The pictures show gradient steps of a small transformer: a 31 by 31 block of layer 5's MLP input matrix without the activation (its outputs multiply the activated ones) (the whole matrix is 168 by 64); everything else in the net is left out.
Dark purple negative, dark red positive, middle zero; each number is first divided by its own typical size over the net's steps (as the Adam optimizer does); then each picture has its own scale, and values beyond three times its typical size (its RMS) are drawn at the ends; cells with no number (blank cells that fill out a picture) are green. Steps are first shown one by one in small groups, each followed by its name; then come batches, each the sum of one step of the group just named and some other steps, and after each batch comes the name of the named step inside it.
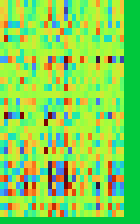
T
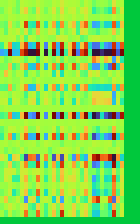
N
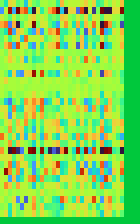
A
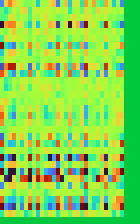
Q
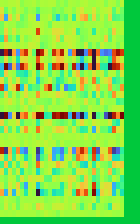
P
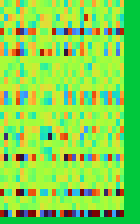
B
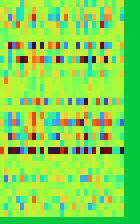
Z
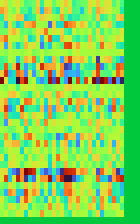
T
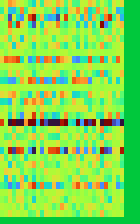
Z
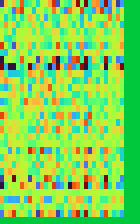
A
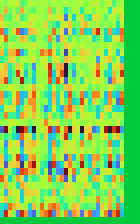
T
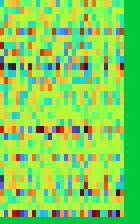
B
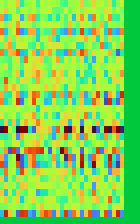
Z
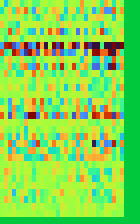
A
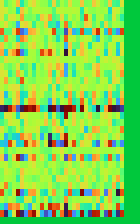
B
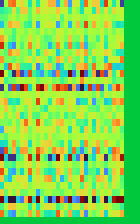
Q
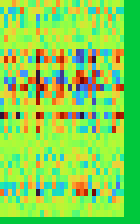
P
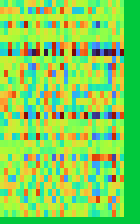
N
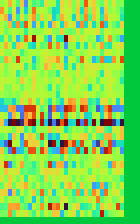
Z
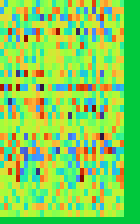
A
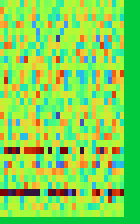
Z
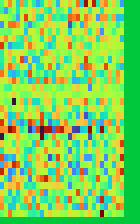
Q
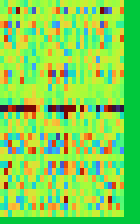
A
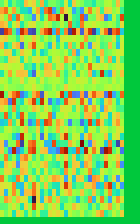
T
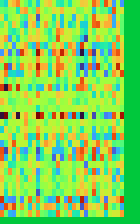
P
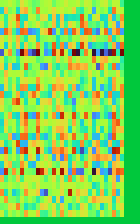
N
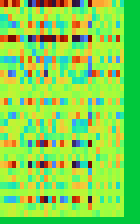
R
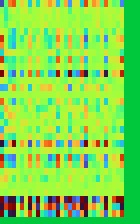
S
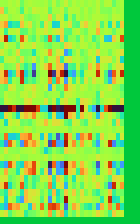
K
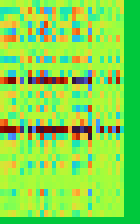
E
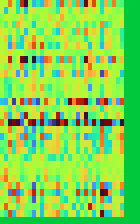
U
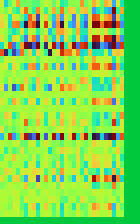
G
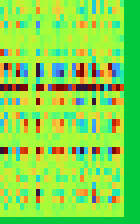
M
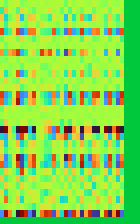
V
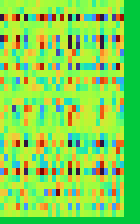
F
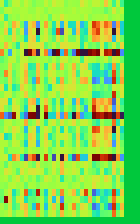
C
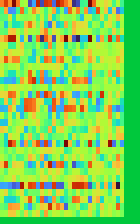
R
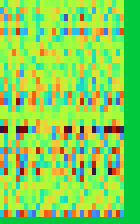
V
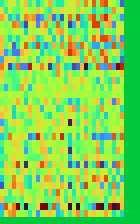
G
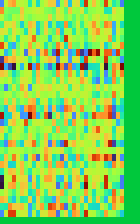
C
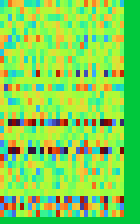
S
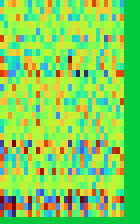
S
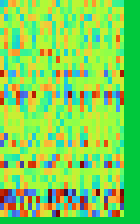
S
